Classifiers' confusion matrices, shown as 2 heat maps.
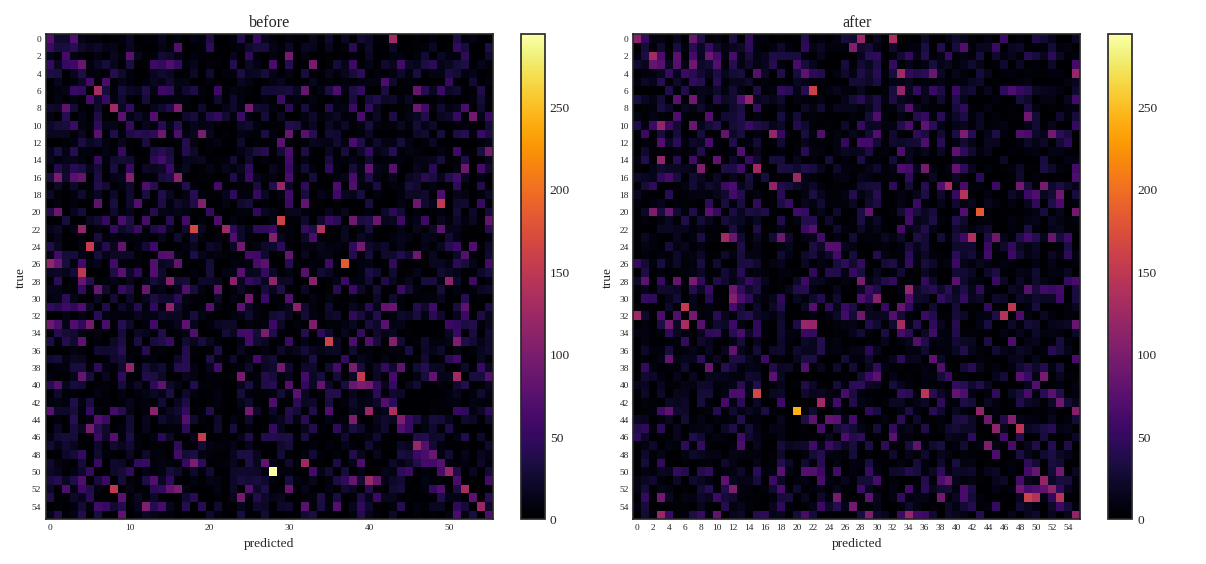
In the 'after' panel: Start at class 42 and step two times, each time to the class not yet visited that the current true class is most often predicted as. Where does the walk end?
11
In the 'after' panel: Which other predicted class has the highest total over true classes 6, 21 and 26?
22
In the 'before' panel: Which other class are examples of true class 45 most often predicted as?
5
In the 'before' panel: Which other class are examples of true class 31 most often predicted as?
15
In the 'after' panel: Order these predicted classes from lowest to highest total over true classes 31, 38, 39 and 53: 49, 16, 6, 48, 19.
16, 19, 48, 6, 49
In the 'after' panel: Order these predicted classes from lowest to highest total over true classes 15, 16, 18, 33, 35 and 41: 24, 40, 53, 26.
24, 26, 53, 40
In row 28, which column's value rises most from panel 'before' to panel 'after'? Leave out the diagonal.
7
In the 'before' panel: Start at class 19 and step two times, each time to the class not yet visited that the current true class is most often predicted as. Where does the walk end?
32
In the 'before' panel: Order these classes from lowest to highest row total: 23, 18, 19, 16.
23, 18, 19, 16
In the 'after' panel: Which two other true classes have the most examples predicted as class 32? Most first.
0, 46
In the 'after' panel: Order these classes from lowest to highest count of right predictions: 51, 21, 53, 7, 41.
21, 41, 7, 51, 53
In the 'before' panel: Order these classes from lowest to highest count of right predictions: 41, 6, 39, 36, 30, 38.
36, 41, 30, 38, 6, 39
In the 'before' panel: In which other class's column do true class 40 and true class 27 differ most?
4
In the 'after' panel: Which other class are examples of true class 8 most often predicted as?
34
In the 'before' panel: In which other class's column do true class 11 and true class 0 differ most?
43
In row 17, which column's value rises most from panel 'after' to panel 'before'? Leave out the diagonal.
29
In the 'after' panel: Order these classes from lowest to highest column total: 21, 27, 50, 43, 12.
43, 27, 50, 21, 12
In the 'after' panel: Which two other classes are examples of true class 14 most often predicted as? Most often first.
3, 10
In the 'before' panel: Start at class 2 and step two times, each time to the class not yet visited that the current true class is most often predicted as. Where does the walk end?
25
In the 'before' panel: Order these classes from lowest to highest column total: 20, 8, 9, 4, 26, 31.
31, 20, 26, 8, 9, 4
